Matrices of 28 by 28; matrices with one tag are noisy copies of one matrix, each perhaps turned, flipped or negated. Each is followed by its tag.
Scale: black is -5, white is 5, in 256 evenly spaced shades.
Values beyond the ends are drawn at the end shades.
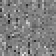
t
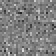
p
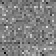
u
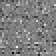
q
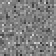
p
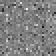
u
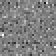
p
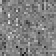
t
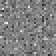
p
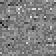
t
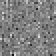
q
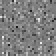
q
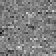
t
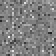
p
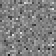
p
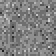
u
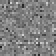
p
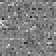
t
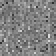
u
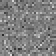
u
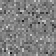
p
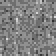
q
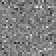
u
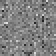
p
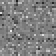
q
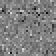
p
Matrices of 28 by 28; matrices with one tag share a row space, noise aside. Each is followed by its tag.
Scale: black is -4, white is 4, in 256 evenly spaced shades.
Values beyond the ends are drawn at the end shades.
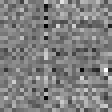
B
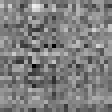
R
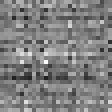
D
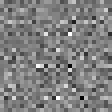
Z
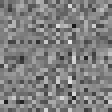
Z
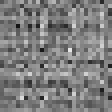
D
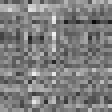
R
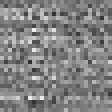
R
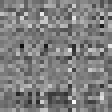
D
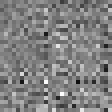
B
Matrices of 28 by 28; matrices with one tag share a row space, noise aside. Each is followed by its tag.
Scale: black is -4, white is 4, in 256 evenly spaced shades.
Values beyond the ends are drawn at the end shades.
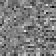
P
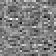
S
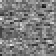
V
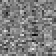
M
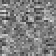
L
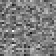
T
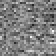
P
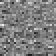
L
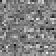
P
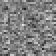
M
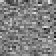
S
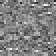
S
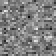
M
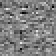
V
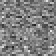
T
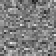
S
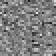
M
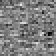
V
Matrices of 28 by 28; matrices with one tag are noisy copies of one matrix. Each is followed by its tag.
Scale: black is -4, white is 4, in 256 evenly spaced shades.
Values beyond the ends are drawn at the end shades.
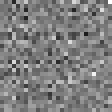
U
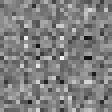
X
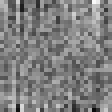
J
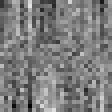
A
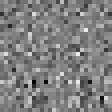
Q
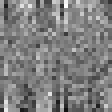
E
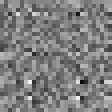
Q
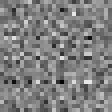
X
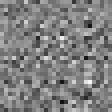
X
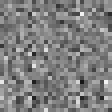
Q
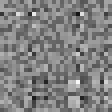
Q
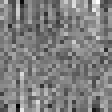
J
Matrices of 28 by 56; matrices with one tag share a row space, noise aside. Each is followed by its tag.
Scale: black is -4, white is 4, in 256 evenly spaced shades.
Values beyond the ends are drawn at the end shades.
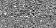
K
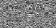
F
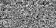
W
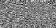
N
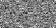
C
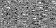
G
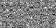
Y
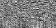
G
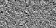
N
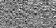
C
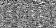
G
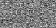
Y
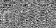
W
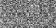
Y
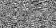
G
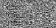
F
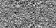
K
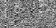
K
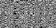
K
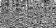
C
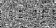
C
